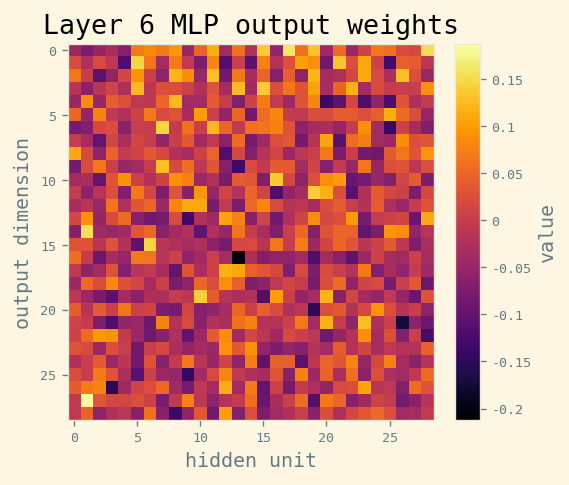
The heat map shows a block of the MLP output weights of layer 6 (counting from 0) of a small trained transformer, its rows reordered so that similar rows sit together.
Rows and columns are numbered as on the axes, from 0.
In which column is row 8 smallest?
12
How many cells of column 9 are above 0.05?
7
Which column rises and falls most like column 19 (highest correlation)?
8
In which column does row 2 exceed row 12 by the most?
11
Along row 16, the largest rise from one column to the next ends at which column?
14
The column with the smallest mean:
4
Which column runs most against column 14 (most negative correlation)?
26
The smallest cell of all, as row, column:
16, 13
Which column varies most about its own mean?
19
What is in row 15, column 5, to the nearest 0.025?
-0.1
